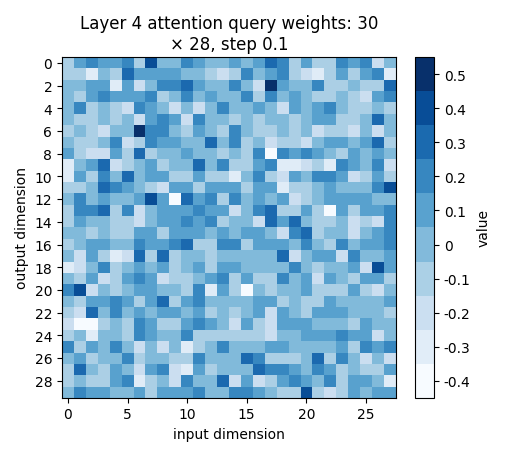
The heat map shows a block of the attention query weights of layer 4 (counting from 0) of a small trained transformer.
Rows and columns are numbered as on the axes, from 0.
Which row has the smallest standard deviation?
21
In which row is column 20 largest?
29
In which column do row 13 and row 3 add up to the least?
22
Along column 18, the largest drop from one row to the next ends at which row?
9
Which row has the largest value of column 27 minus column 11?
11
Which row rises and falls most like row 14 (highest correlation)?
2
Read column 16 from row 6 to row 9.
-0.1 0 0.2 0.1
